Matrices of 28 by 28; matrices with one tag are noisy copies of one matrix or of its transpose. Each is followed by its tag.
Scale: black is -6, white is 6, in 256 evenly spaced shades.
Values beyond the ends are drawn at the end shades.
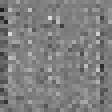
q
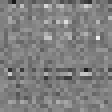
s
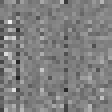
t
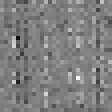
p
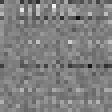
t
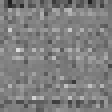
q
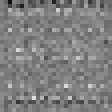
q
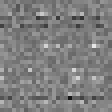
p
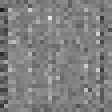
q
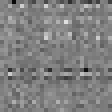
s
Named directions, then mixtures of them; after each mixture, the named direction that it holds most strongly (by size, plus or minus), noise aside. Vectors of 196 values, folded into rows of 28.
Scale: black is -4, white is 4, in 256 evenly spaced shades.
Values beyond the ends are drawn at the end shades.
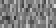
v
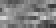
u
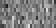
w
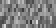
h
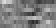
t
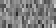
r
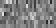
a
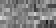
u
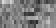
t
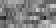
u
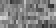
u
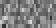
h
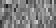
w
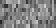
w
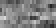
u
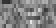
t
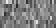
a
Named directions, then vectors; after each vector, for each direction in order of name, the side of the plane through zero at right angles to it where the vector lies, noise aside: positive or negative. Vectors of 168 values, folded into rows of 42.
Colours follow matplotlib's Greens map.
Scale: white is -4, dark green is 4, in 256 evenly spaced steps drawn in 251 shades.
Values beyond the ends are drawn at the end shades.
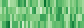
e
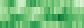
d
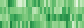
positive, negative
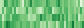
positive, positive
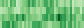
positive, positive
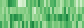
positive, negative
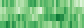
positive, positive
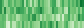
negative, negative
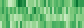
negative, positive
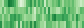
positive, negative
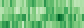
positive, positive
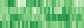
positive, negative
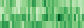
positive, positive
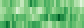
positive, positive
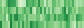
positive, negative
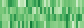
positive, negative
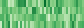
negative, positive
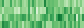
positive, positive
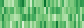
negative, positive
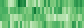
negative, positive
